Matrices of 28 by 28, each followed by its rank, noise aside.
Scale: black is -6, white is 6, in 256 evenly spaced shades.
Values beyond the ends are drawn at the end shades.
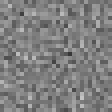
eight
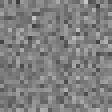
eight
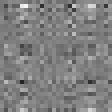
three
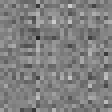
four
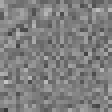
eight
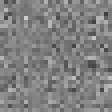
six
